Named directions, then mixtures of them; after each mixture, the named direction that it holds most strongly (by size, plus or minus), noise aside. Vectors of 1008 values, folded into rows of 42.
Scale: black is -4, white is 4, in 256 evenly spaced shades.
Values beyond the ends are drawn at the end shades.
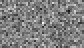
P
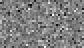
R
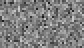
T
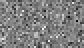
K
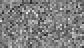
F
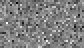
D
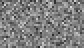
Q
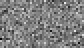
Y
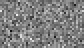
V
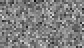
T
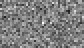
P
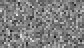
V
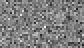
K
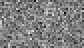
R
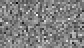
D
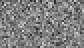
Q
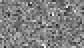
R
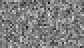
T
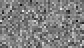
F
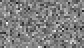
D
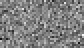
Y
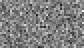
F
